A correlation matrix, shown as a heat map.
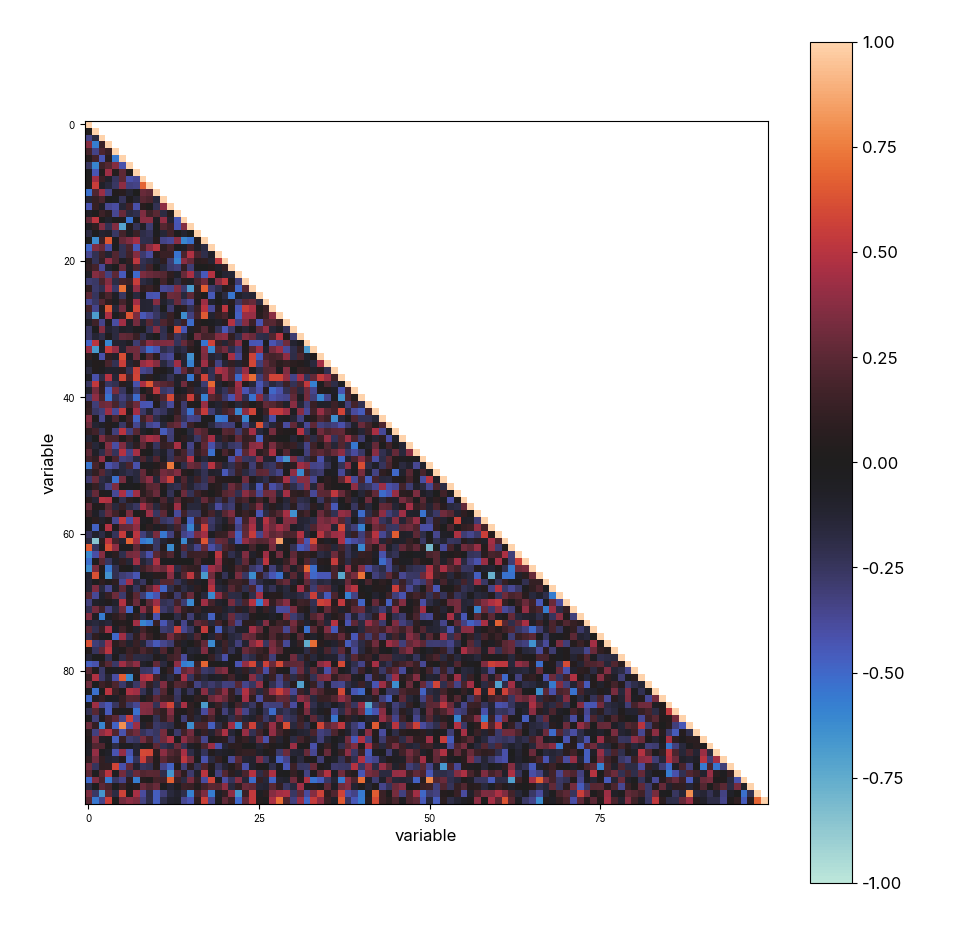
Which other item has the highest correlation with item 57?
83
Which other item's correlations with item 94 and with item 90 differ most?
52
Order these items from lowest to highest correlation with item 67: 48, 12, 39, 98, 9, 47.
48, 47, 98, 9, 39, 12
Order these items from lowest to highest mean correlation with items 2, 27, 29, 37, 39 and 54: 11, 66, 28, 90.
66, 90, 11, 28
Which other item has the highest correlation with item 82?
51
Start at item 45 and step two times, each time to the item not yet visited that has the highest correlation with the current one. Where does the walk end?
73
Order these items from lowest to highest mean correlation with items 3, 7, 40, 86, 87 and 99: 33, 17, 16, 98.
16, 98, 17, 33
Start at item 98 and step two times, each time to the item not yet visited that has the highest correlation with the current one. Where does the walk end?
5
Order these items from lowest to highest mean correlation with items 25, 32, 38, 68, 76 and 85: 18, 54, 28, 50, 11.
28, 54, 11, 18, 50
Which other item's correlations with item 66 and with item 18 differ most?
46
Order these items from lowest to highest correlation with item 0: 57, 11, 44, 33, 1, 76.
11, 1, 57, 44, 33, 76
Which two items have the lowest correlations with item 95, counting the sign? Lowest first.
12, 85
